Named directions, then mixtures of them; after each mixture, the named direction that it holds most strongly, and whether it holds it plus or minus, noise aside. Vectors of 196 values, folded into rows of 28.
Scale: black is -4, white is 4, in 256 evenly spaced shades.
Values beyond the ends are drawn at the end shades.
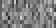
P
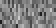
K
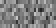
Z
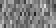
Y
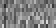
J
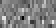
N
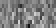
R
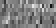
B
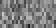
P, plus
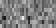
N, minus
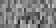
R, minus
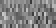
K, minus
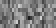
R, minus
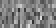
R, minus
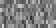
J, plus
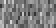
Y, plus
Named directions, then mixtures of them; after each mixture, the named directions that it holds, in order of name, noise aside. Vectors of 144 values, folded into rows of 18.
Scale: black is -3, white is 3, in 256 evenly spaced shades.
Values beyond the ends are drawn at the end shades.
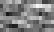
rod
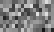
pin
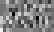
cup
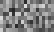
cup, pin, rod.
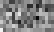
cup, rod.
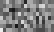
cup, pin, rod.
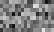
pin, rod.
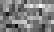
pin, rod.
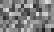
pin.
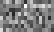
cup, pin, rod.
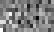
cup, rod.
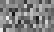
cup.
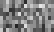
cup, pin, rod.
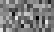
cup.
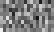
cup.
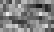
rod.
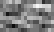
rod.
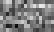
cup, pin, rod.
